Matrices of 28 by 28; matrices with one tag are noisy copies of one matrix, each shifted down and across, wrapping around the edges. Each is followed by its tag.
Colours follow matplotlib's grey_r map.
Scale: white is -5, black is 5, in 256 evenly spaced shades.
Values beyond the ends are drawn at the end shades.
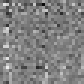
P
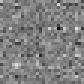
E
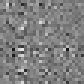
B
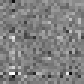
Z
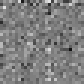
Z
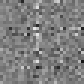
B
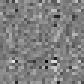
B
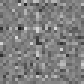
E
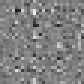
E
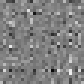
E
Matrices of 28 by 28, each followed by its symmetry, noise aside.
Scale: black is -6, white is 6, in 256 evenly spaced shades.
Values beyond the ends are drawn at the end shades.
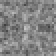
mirrored top to bottom.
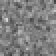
antisymmetric.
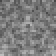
mirrored left to right.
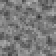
same after a half turn.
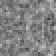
mirrored top to bottom.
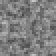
mirrored top to bottom.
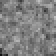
symmetric across the other diagonal.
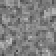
same after a half turn.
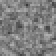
no symmetry.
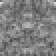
mirrored left to right.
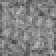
same after a half turn.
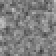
no symmetry.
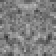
mirrored left to right.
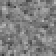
antisymmetric.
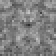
mirrored left to right.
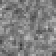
no symmetry.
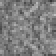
mirrored top to bottom.
